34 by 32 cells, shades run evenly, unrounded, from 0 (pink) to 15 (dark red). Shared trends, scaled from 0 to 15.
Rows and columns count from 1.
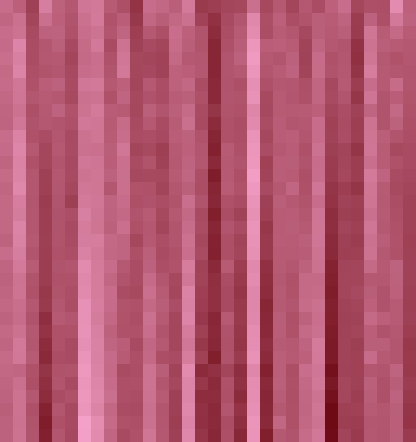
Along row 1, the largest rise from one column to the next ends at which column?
16
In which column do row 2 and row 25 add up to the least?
20
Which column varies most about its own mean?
26
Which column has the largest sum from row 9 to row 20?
17
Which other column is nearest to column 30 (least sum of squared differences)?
23
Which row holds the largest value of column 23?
1
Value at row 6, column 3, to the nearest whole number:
8
